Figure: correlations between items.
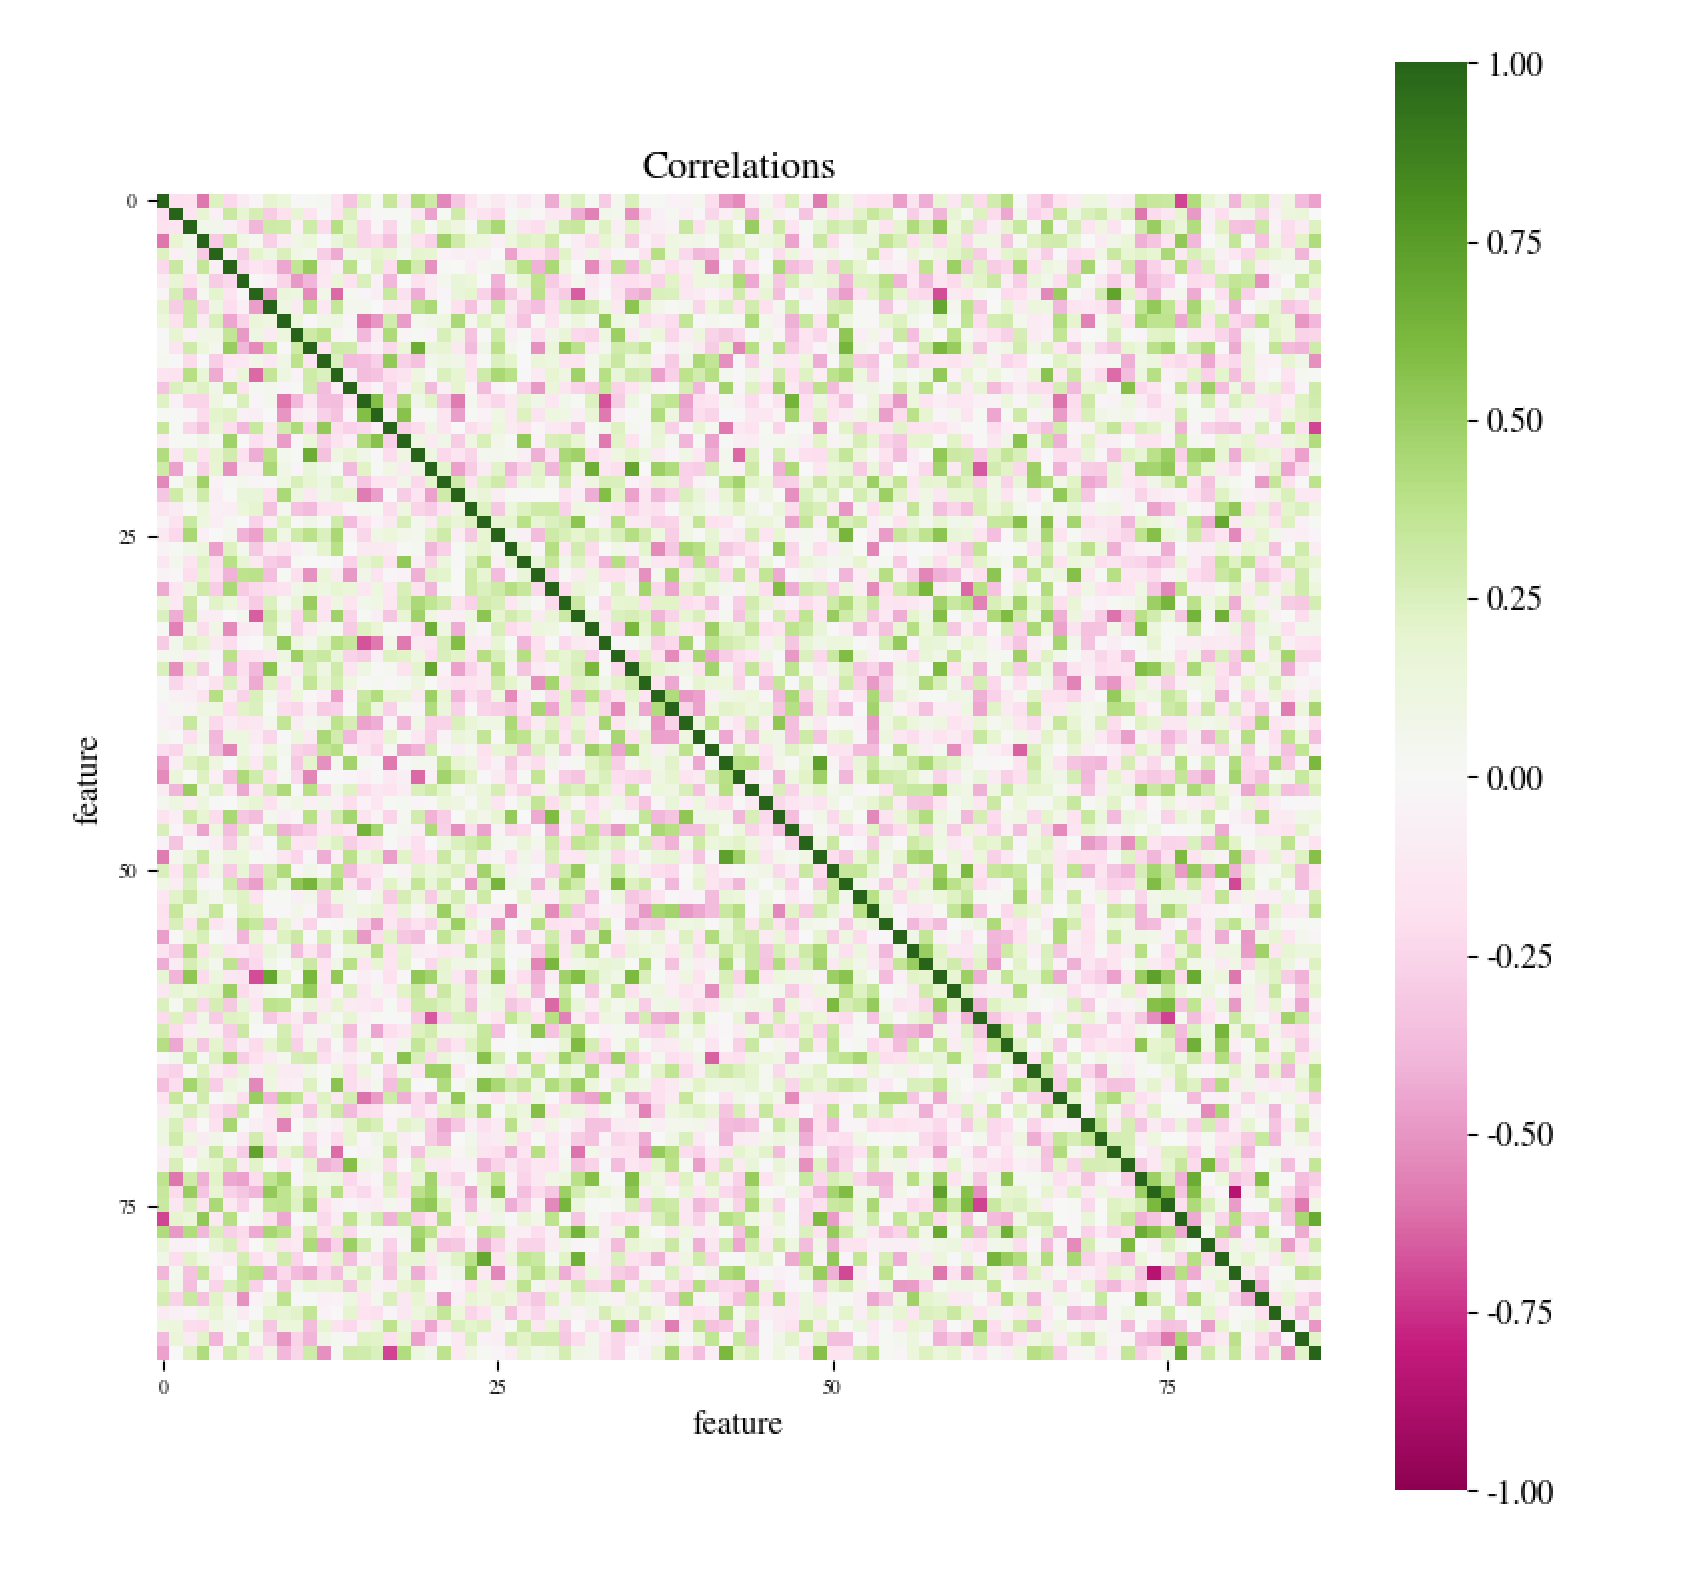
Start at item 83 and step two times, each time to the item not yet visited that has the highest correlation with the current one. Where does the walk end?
49
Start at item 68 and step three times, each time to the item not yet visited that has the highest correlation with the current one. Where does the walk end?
79
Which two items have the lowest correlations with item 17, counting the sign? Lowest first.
86, 42
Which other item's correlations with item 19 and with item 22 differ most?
43
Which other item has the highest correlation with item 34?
51
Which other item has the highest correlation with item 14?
72
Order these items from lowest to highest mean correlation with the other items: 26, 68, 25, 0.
0, 26, 68, 25
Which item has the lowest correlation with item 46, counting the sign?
53
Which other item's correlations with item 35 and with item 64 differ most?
41
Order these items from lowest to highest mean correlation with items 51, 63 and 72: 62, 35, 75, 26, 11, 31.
26, 62, 35, 31, 75, 11
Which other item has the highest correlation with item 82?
73
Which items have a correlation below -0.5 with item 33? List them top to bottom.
15, 16, 18
